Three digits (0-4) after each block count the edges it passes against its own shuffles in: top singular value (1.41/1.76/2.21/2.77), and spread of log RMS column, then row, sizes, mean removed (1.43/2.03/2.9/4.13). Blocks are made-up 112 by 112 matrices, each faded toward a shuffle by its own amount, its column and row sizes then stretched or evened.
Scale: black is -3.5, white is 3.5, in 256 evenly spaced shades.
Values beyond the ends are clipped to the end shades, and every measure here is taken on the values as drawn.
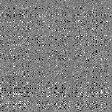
2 3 3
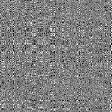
4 3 2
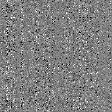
0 3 1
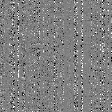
1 4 1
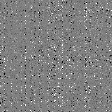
0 3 2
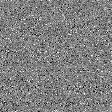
1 0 2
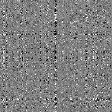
3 3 2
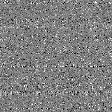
2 0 2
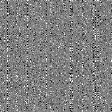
3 3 0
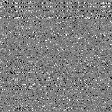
3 0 3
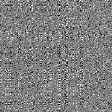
3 2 2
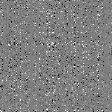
0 3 1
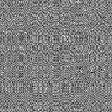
4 0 0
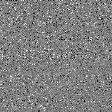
0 0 2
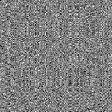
4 2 0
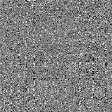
2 2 0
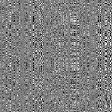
4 4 1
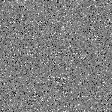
0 0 1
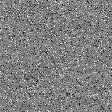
2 0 0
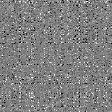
3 2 2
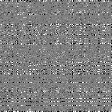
4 2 4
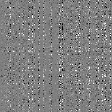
1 4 2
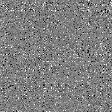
1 2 2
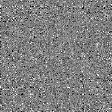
2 2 2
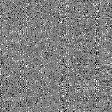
3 2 0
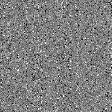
2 2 0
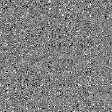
2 2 2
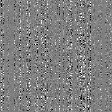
2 4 1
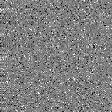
3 0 0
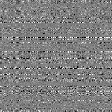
4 0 4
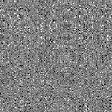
3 2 1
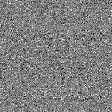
2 0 1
